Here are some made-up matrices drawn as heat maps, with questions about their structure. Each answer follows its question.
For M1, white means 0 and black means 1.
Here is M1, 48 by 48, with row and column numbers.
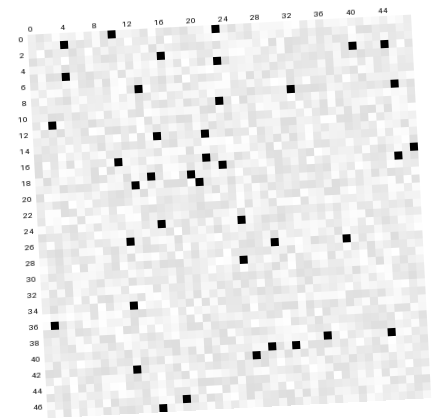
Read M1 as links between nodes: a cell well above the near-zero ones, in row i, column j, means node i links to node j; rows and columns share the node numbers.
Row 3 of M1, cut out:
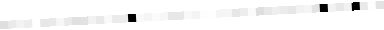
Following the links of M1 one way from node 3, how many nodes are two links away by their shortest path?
5
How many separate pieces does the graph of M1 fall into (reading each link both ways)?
8
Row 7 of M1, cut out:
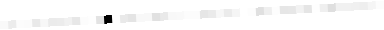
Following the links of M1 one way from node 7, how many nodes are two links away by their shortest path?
2
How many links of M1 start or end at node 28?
1
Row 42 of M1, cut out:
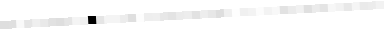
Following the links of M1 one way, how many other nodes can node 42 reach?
2
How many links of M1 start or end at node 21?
2
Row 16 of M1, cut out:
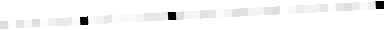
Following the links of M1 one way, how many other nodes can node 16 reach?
4
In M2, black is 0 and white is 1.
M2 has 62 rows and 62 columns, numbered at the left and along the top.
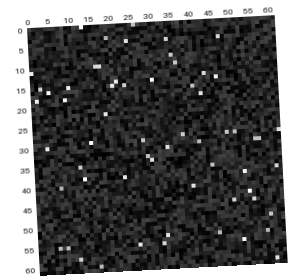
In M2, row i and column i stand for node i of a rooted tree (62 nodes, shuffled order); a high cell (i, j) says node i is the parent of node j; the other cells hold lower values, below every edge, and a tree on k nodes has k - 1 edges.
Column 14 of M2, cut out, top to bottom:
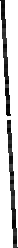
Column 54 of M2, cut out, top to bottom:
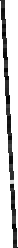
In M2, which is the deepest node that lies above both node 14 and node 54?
45
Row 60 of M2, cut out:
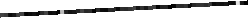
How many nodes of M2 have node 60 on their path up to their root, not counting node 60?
6
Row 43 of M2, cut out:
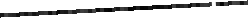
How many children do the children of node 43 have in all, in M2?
3
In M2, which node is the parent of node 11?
35
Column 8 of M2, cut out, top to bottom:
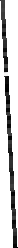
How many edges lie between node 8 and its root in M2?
3
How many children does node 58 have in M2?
1
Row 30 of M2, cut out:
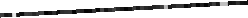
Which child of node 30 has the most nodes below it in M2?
55
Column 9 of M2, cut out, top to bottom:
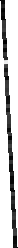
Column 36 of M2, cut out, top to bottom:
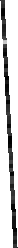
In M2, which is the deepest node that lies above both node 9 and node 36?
10
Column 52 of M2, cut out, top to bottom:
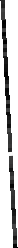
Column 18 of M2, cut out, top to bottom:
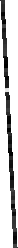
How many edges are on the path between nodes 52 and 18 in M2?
3
